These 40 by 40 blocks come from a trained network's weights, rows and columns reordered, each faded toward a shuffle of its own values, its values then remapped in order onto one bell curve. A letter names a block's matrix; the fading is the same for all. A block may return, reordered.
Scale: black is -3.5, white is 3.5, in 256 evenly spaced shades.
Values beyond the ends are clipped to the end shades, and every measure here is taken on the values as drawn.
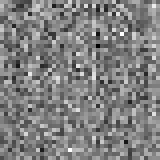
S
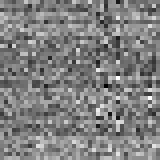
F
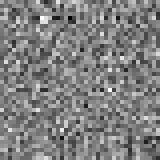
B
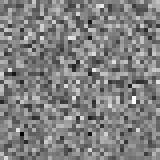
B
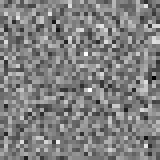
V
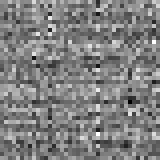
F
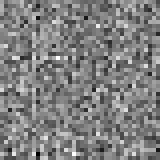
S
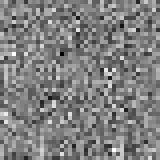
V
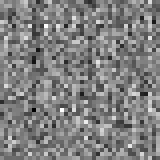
S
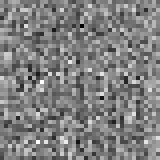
S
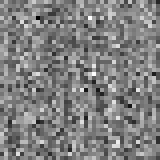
S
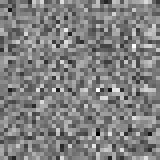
B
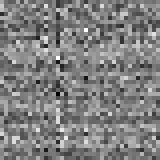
F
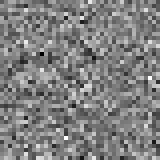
V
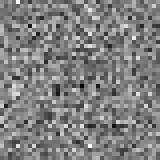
B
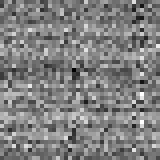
F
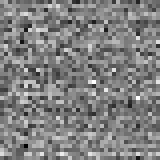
F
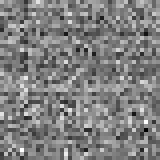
F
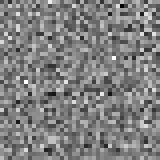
B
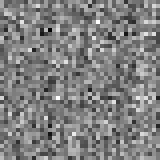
S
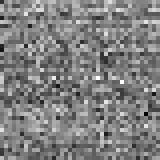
F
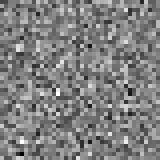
V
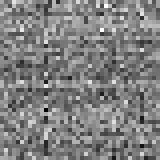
F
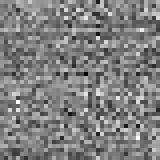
F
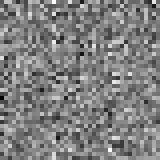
V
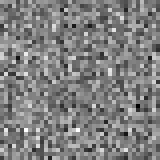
S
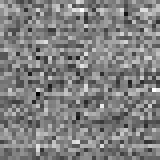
F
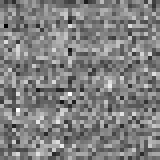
F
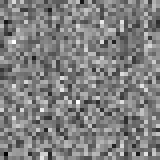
S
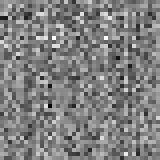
S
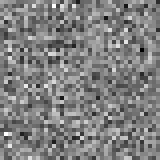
V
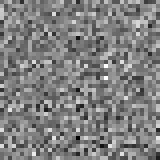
B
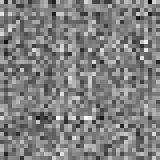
S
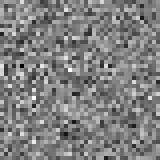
V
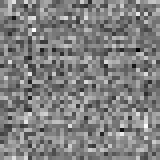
F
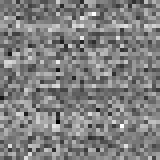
F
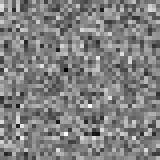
B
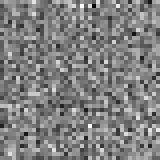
S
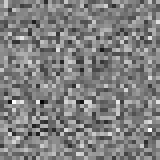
B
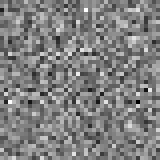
B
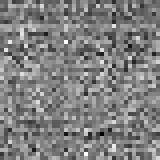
F
